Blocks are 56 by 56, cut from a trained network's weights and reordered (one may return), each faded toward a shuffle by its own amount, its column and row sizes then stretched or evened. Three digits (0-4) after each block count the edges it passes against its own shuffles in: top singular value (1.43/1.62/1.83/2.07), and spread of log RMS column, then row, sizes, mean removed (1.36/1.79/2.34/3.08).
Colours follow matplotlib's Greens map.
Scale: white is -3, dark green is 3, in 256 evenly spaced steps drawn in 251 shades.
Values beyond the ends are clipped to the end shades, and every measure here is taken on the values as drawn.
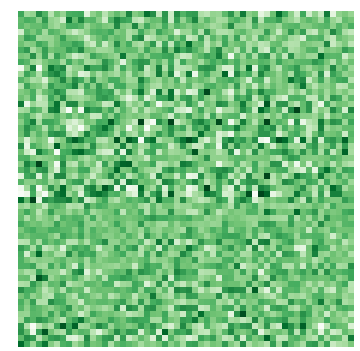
4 1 3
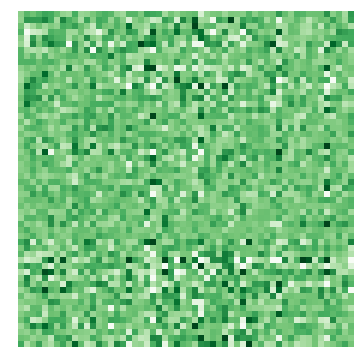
1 3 3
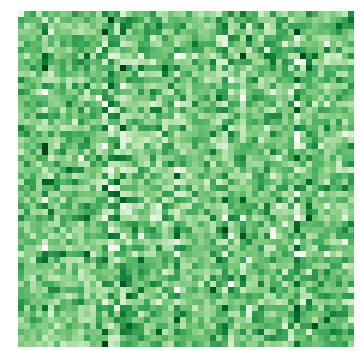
4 3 0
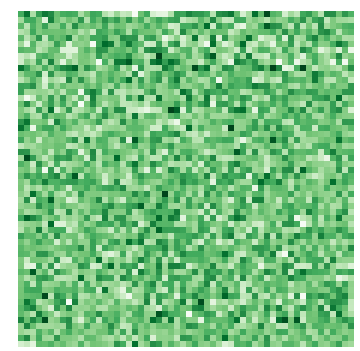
2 0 2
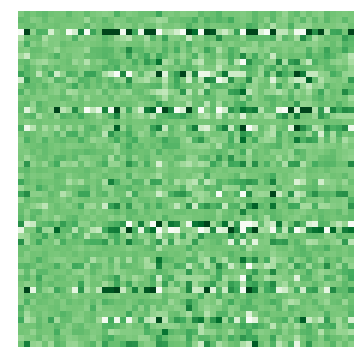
4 2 4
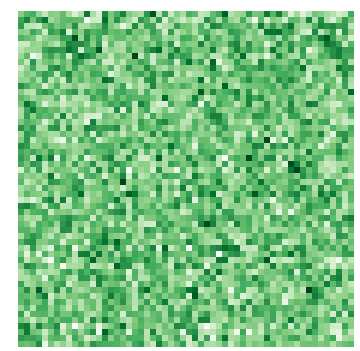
1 0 1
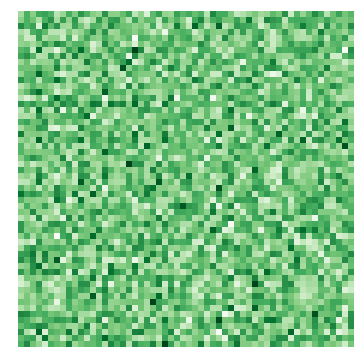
4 1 0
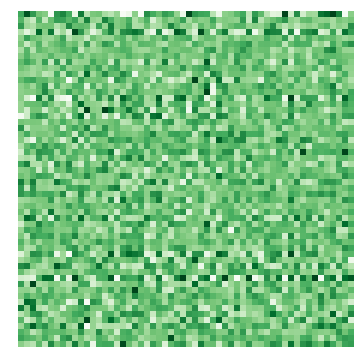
4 0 3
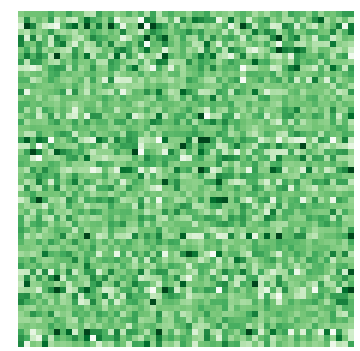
0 1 4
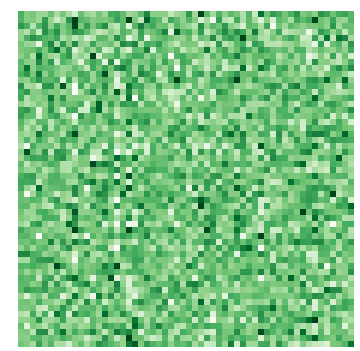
0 2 0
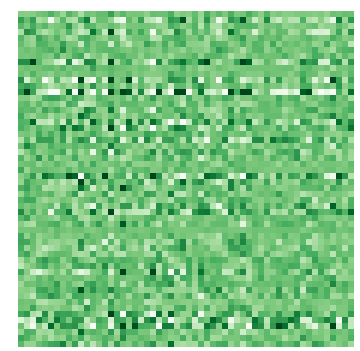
4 2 4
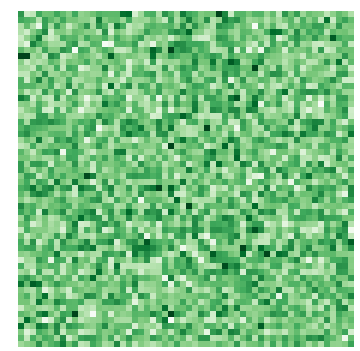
3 0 0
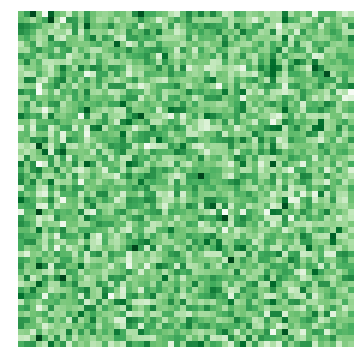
3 1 0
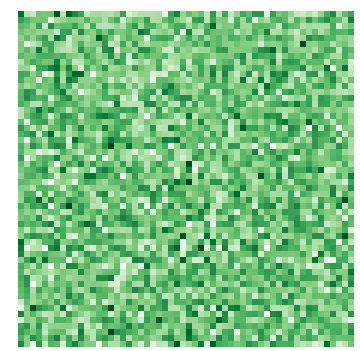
2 0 1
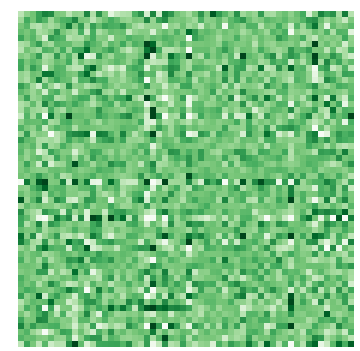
2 3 3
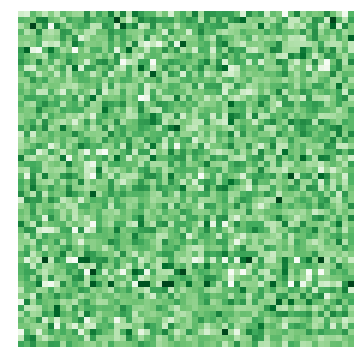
0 0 2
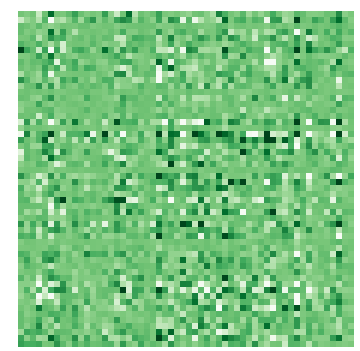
0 4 4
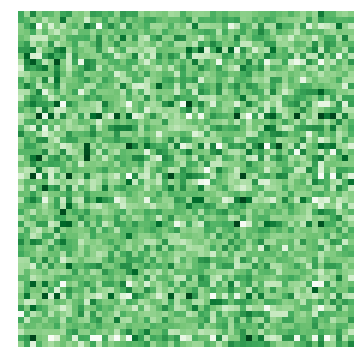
2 1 3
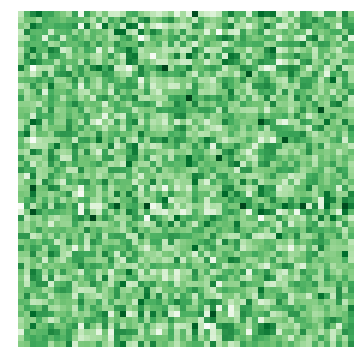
4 1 2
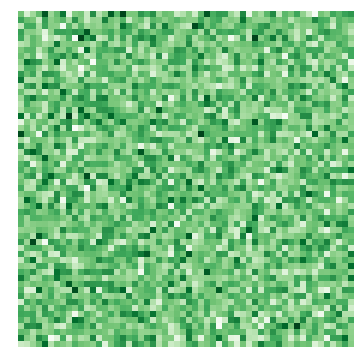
1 0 1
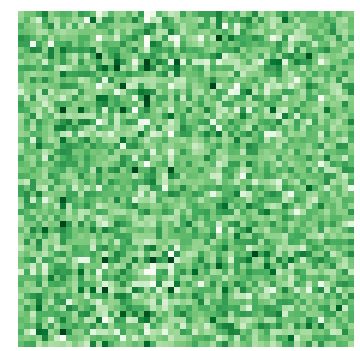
1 2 1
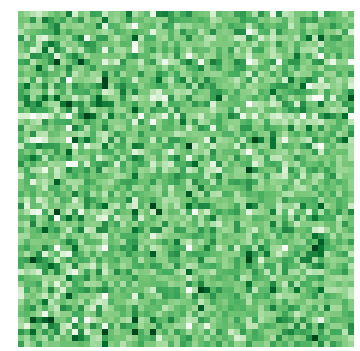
0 3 2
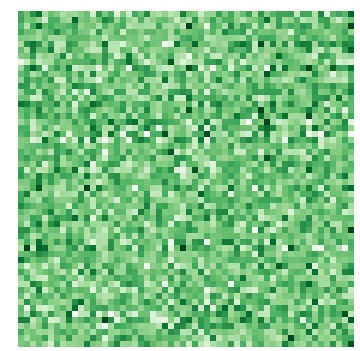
1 1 2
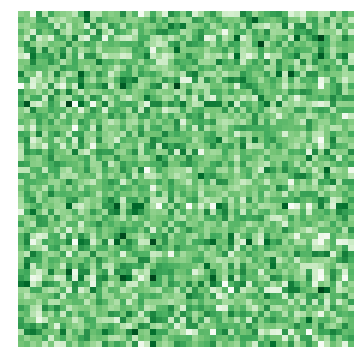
3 0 2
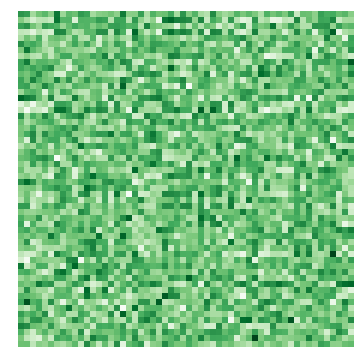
4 0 1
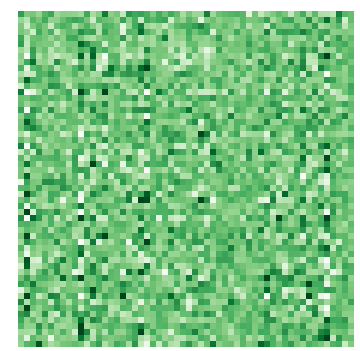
2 3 1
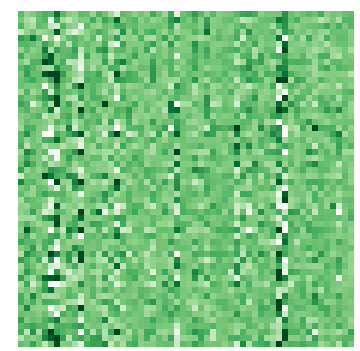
3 4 1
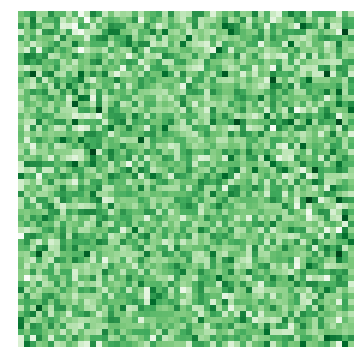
1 1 0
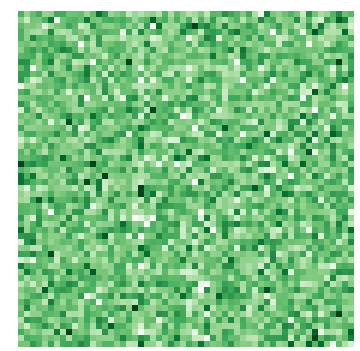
0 1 0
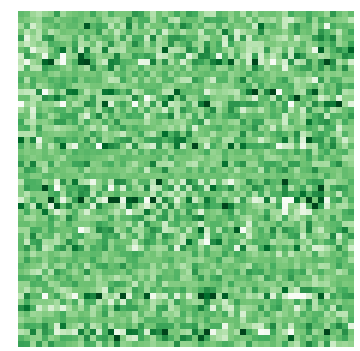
0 0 4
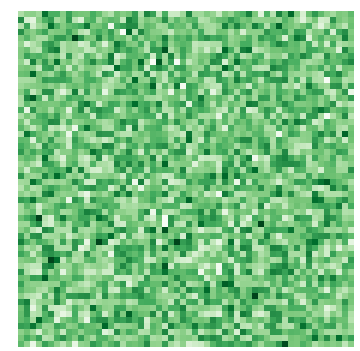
3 0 0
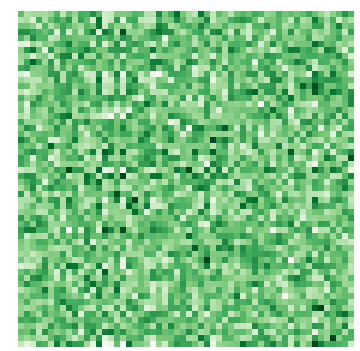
4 1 1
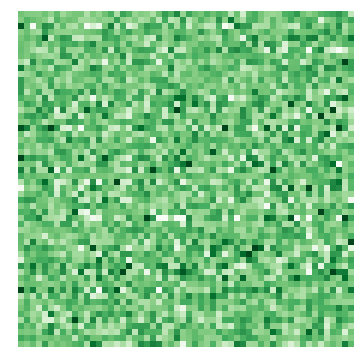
0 1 3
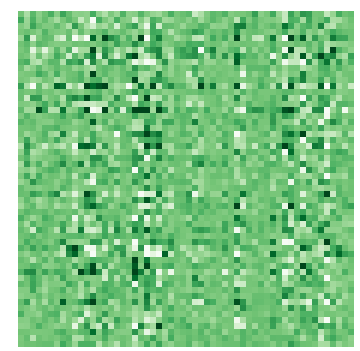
1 4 3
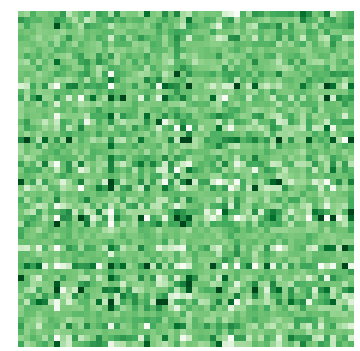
1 3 4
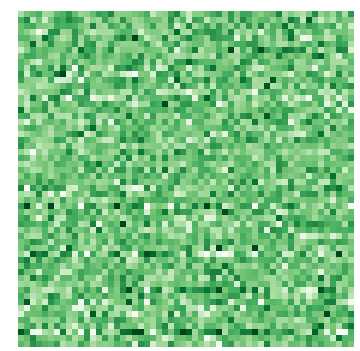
1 0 2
